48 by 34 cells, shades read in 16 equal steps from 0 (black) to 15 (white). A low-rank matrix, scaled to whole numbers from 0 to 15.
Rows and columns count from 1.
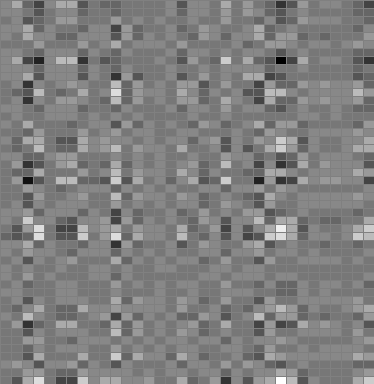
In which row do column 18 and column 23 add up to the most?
8
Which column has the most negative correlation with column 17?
23
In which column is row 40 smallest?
11
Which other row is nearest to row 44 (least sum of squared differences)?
26
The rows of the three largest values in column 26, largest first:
48, 29, 30
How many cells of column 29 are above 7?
23
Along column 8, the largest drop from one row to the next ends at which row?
31
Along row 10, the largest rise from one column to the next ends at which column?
12
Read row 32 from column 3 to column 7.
9 8 8 7 6
